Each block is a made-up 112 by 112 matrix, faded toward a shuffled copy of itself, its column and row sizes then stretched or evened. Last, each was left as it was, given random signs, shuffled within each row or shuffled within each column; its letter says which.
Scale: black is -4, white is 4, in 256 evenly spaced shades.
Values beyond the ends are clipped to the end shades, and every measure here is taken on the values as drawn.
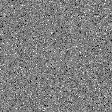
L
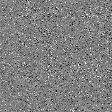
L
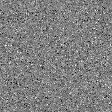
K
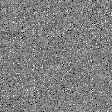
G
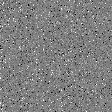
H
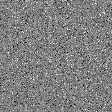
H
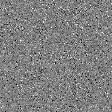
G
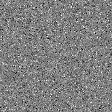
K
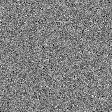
K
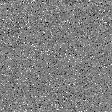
K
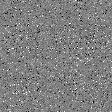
G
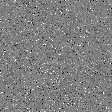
K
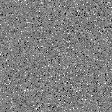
G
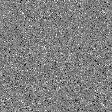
L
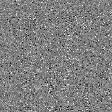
G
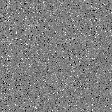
G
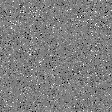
L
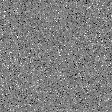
H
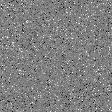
H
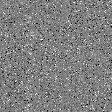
H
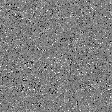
L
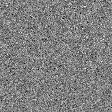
K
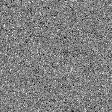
K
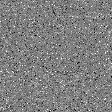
K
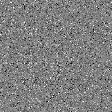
G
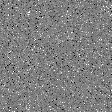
H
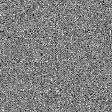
G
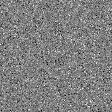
H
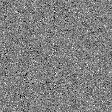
L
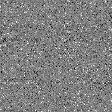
G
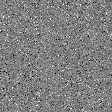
H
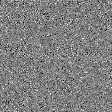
G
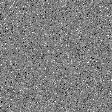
H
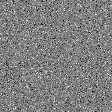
L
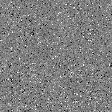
L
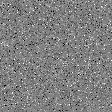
K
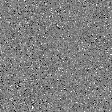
L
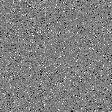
L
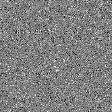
G
